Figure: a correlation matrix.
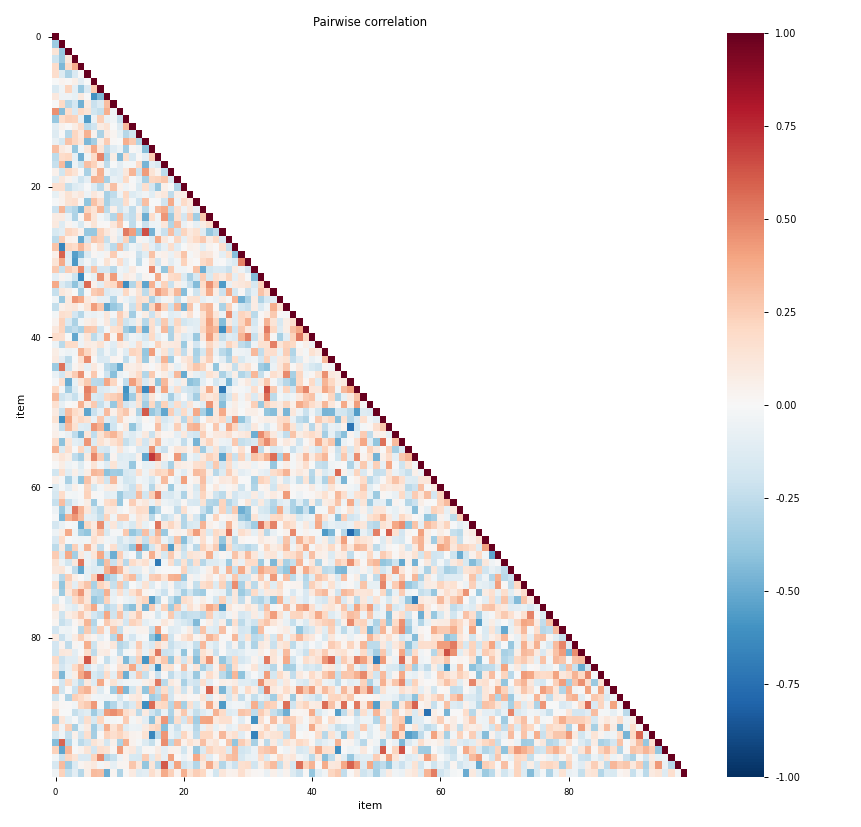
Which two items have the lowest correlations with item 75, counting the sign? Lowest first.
56, 15
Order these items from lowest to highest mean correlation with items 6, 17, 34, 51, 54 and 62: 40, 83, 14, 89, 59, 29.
14, 29, 40, 59, 89, 83
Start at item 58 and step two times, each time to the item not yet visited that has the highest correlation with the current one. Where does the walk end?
1
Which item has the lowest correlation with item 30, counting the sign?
3
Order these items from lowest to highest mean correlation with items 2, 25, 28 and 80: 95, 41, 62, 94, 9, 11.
62, 9, 94, 11, 41, 95
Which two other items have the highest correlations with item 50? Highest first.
14, 66
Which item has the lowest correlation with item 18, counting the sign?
68
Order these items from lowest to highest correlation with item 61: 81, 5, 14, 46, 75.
14, 46, 75, 5, 81
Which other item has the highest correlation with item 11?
26
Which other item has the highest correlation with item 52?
66
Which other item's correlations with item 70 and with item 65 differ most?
16
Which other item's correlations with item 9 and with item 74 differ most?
4
